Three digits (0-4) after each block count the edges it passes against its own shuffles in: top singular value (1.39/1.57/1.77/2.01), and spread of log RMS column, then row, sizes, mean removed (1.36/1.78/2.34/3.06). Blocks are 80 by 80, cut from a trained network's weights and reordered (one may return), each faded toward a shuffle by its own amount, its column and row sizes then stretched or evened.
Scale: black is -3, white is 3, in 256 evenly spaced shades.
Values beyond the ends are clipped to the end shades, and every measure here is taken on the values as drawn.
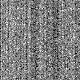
4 0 2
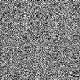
3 0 2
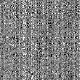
4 2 3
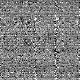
2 3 2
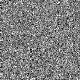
0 1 1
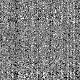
2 0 3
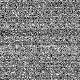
2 1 0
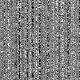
4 4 1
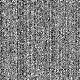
3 1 1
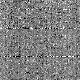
1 1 3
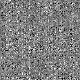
0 2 3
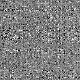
0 1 3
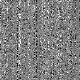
1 4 1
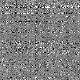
0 2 4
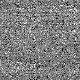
0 2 0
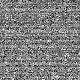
3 0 0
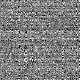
2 3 1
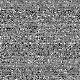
1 1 3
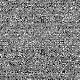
1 0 2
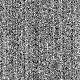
2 0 0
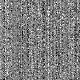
3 3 0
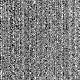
3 2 0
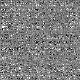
0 3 3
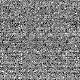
1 2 0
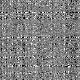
3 1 4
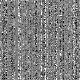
3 4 0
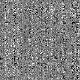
0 3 3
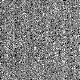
0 2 1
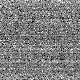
2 0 1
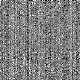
4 1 3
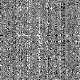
3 3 2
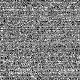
2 0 2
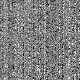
2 3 1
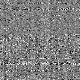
0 0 4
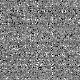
0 1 2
